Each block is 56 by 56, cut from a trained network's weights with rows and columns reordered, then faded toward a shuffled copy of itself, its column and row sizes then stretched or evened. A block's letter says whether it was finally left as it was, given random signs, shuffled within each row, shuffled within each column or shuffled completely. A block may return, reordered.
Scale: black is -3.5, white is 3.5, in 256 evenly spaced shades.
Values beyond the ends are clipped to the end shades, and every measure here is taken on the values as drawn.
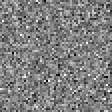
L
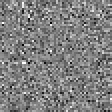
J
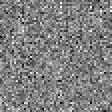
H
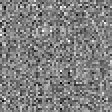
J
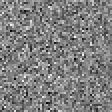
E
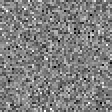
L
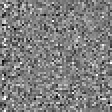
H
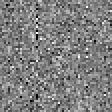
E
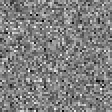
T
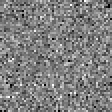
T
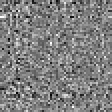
J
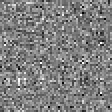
J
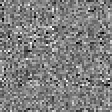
J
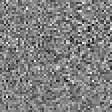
J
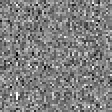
J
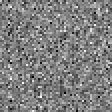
E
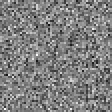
E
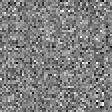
J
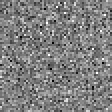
L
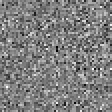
H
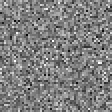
L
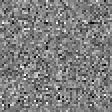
H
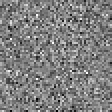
J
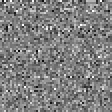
T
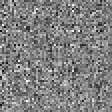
H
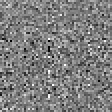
H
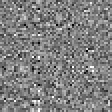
J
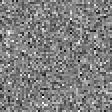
E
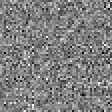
J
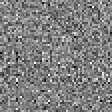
J
